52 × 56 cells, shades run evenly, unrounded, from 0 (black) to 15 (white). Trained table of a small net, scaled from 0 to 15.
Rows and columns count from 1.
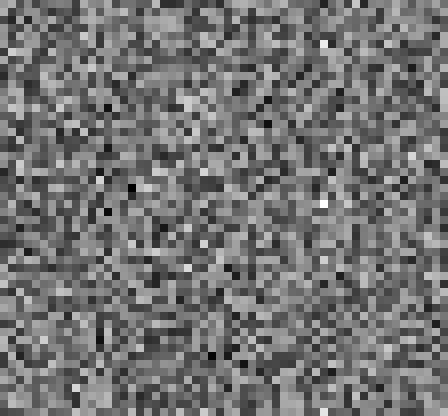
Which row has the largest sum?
6
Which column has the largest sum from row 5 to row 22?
3
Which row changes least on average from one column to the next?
8
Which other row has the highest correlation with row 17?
26
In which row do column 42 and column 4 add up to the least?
32
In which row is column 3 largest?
21
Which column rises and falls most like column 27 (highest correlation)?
12
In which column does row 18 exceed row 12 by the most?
43
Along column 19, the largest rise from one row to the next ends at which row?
34
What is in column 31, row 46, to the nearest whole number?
1
